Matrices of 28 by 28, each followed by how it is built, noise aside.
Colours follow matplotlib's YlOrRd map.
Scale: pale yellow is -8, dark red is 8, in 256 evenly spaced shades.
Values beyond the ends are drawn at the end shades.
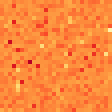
sparse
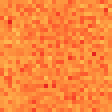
repeating rows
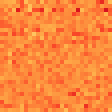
uneven rows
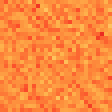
Toeplitz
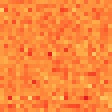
uneven rows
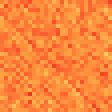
Toeplitz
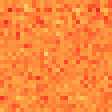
uneven rows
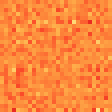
low rank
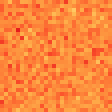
noise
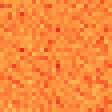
repeating rows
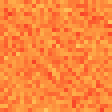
Toeplitz
